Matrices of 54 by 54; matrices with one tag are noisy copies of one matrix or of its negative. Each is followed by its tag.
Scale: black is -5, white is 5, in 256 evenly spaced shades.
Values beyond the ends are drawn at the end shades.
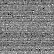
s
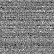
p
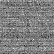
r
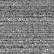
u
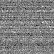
p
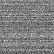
s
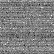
r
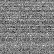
p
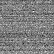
s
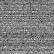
s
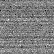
u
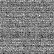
r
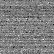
u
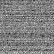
s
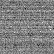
p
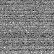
s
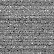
u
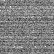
u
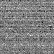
p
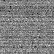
u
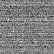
u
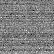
s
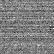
p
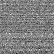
s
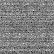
s
